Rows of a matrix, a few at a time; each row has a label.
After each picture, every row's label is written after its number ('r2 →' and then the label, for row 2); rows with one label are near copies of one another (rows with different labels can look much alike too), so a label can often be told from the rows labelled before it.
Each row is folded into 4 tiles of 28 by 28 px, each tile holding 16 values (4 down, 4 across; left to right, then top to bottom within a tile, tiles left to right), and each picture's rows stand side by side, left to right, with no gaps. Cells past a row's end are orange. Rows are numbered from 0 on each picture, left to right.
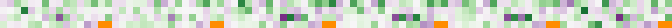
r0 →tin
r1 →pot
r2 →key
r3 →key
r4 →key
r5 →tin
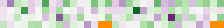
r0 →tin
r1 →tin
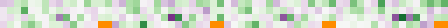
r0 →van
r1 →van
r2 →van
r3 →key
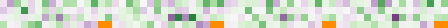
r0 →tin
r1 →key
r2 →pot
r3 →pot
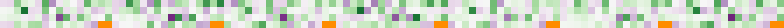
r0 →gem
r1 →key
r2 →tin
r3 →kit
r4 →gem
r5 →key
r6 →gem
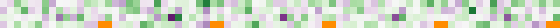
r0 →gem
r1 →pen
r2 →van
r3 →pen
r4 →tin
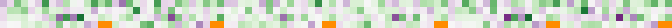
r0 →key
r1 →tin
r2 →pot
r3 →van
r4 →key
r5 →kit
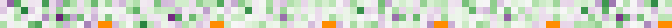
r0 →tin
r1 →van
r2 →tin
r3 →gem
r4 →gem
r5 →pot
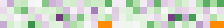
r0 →van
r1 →key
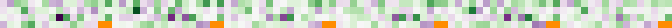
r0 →van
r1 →kit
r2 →pen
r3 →key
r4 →kit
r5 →tin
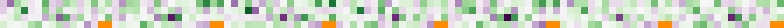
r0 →tin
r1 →pen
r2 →kit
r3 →gem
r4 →pen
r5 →tin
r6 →van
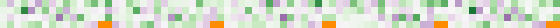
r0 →kit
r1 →gem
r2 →pot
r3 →key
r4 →kit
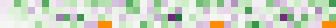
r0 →key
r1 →pen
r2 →van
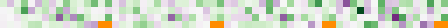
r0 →kit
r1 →van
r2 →pot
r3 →tin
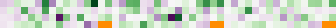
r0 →pot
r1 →pen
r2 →kit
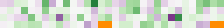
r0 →pot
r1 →pen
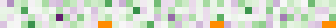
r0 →van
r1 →tin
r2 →gem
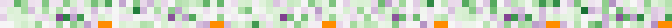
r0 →key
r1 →kit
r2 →van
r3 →pot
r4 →key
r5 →gem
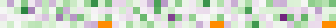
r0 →kit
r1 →pot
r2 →van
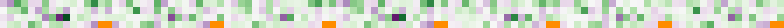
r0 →pen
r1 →gem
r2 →pen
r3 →pen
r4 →key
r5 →gem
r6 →gem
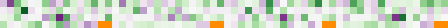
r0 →tin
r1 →kit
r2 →pot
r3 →pen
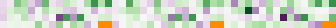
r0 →key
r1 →key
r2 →kit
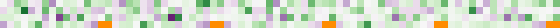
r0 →gem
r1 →pen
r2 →gem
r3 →van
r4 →kit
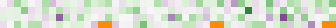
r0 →gem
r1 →van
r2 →tin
